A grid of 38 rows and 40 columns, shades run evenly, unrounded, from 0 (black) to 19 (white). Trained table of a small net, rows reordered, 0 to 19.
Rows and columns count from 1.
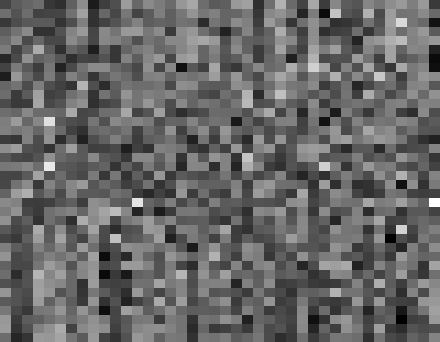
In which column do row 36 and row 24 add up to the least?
37
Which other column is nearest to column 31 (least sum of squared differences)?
19
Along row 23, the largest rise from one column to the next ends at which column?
40
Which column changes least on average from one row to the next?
29
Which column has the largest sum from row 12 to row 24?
5
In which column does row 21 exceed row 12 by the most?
30
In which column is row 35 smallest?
10
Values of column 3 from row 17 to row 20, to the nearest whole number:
6 5 10 7
